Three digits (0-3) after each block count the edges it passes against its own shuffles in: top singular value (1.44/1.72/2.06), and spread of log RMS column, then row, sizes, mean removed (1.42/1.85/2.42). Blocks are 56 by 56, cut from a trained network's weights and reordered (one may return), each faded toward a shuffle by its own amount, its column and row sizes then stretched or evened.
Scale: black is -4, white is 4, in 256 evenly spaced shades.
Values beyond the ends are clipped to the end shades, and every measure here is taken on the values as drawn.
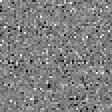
0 0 1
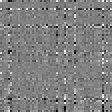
3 2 3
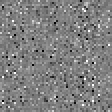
1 2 0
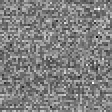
0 0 1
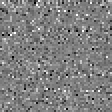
0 0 2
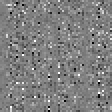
0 3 0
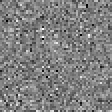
2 1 2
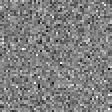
2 0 0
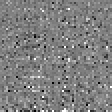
1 2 2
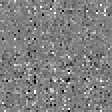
0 2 1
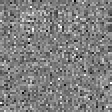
2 1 0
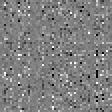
1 3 1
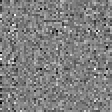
0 2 1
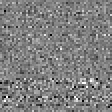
0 0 3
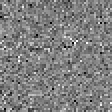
2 1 0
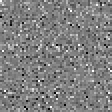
1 0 1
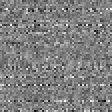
0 0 3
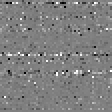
1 0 3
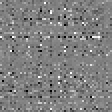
1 2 3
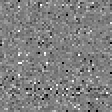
1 1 1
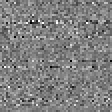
0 0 3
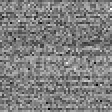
2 0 0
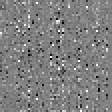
0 3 0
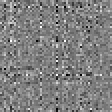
1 3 2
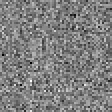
0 0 1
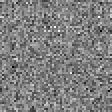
1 2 1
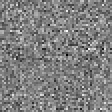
0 1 2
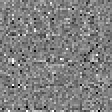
2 2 1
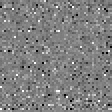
0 0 2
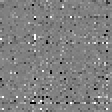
1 2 2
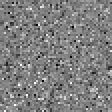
0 0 0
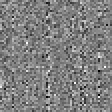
1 3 1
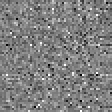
2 1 1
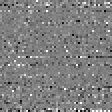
1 0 3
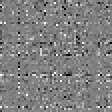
2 3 2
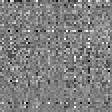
1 3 3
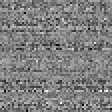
1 0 3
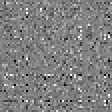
2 2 2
